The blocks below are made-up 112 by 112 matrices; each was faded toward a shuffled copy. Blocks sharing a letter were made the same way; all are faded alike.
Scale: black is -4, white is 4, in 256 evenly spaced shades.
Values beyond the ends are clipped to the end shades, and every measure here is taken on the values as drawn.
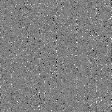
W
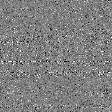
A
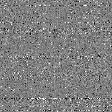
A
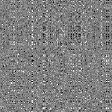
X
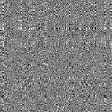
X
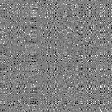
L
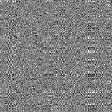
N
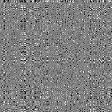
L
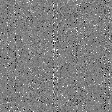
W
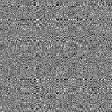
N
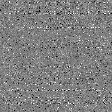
A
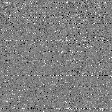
A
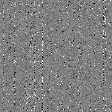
W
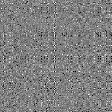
X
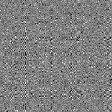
X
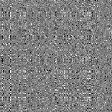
X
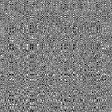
N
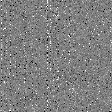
W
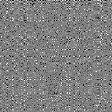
L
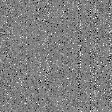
W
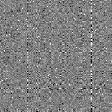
X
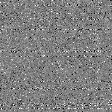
A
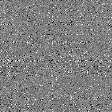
A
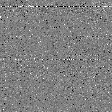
A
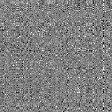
X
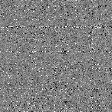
A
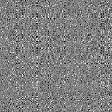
X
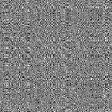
N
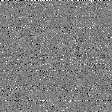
A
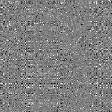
L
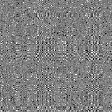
L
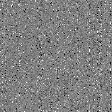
W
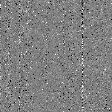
W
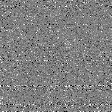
A
